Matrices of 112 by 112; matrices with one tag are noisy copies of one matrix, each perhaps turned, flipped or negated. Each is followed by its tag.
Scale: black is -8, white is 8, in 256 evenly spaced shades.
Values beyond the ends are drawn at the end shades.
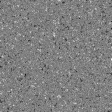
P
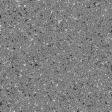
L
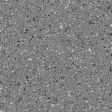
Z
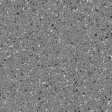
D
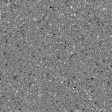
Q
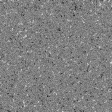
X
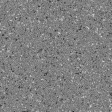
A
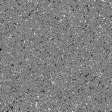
X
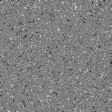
X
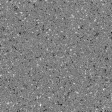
Q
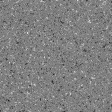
Z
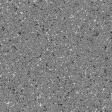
Q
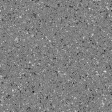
Q
